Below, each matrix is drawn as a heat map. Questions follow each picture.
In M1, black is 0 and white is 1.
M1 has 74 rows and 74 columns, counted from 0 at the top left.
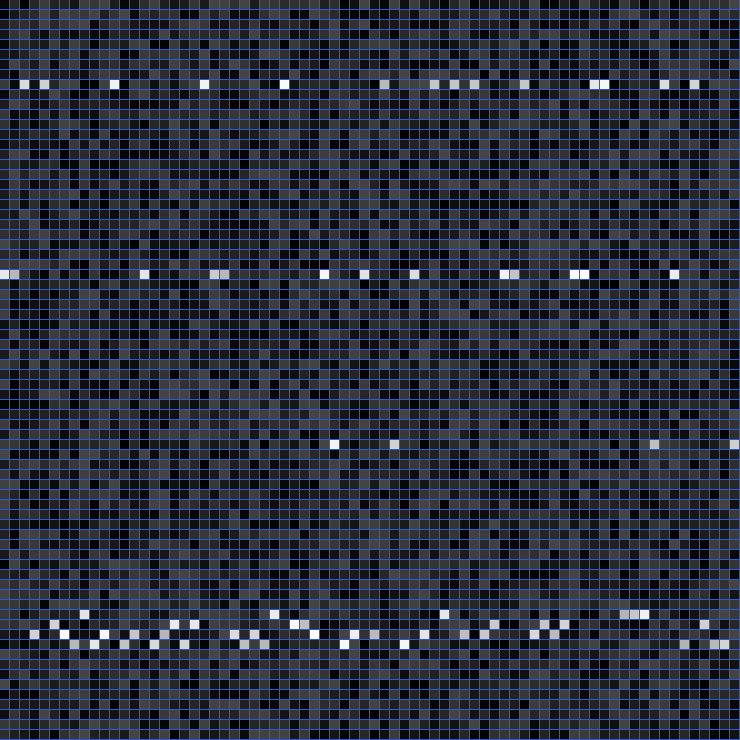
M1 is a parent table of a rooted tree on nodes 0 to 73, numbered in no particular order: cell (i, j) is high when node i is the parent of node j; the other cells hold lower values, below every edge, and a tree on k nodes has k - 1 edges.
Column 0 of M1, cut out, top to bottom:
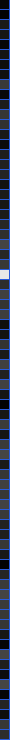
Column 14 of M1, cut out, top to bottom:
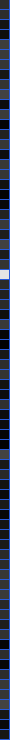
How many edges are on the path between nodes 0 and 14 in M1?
2
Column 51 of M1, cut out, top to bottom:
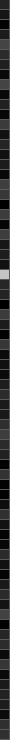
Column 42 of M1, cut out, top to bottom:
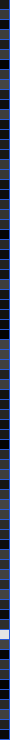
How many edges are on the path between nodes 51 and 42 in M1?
4
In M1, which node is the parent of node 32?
27
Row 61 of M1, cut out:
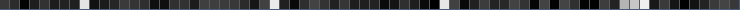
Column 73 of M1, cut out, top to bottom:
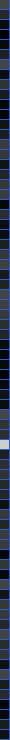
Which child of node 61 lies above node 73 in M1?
44
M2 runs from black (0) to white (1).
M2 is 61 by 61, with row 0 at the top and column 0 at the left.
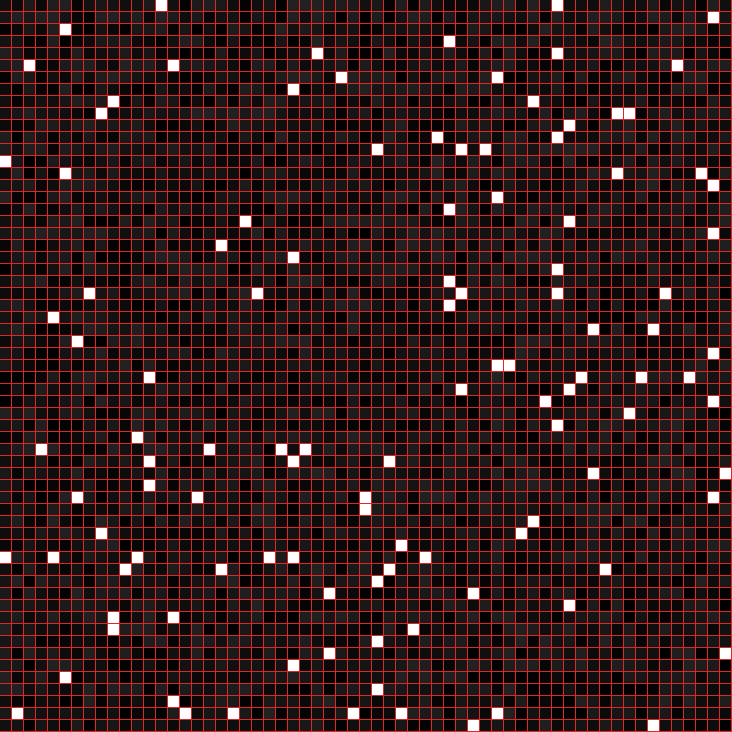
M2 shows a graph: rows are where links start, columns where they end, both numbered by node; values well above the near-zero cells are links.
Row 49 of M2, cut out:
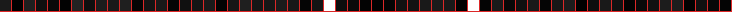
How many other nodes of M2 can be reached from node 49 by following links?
4
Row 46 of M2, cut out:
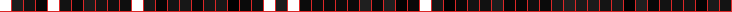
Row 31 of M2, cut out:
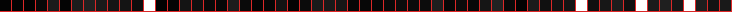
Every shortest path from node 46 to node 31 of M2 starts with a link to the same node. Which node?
node 24
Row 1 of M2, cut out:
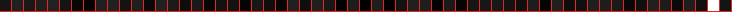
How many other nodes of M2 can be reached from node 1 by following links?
12
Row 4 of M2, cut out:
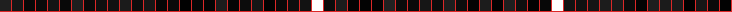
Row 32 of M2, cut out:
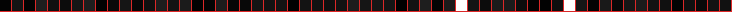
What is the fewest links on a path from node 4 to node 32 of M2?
4
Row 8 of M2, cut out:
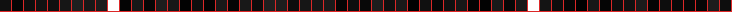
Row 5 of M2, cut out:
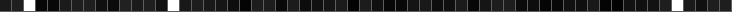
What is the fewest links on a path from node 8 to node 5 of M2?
4
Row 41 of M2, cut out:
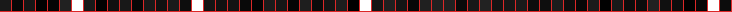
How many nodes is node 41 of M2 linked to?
4
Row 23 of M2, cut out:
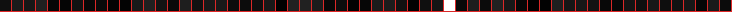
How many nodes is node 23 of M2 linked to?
1
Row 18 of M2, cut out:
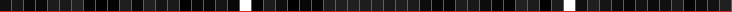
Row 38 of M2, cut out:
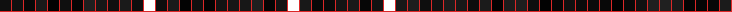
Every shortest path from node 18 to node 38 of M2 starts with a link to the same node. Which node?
node 47
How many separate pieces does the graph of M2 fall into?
5
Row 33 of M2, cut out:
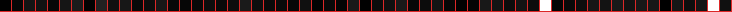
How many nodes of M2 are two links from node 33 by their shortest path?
5
